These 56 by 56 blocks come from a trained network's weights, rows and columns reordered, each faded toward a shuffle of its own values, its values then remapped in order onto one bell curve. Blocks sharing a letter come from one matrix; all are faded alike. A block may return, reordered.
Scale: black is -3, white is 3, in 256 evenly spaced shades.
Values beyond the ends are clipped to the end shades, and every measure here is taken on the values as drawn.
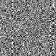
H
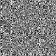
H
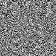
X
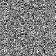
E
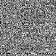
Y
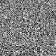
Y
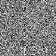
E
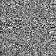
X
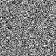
X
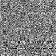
Y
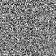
X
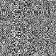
H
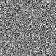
E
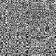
H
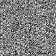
X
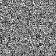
E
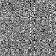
H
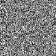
E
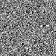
X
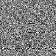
Y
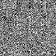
E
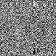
E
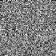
Y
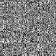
H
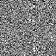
E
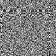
H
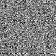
Y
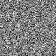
X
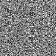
E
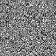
E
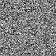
X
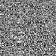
X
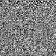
Y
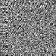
E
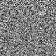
X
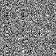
E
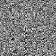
E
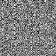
H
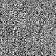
E
